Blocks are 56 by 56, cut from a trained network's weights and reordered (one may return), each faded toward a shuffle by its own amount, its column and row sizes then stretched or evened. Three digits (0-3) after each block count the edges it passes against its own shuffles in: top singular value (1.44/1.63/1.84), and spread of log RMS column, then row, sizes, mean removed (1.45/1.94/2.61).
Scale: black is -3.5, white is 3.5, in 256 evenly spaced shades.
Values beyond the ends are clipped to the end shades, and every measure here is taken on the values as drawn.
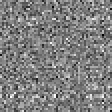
3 1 1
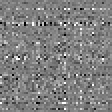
0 2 3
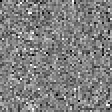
0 1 1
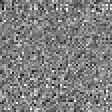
1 0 2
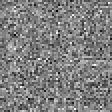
1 0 0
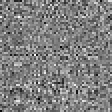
3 0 2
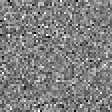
2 0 1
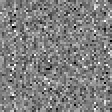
0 2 0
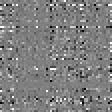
1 3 3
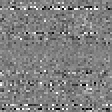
2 0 3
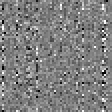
3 3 1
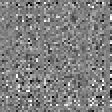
2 3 2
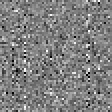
0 3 1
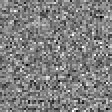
1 0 1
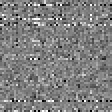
3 1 3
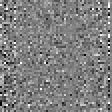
0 3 1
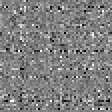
0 1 3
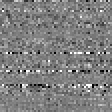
3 0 3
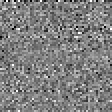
2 0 2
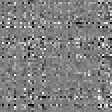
1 3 3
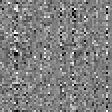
3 3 1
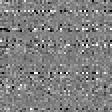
3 2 3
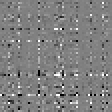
3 3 3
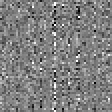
1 3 0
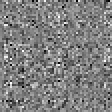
1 2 2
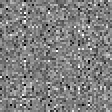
2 2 1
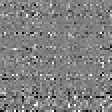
0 2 3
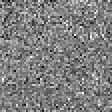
0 0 1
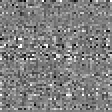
1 1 3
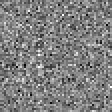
2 0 1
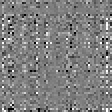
3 3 3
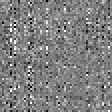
0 3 1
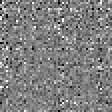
0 3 2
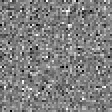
0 2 2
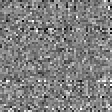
2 0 2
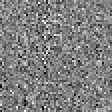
2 2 0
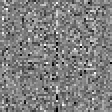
1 2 0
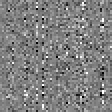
0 3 1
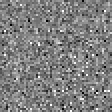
1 1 1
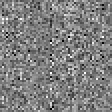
1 2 1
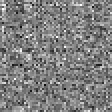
3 1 1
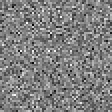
2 0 0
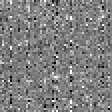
0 3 1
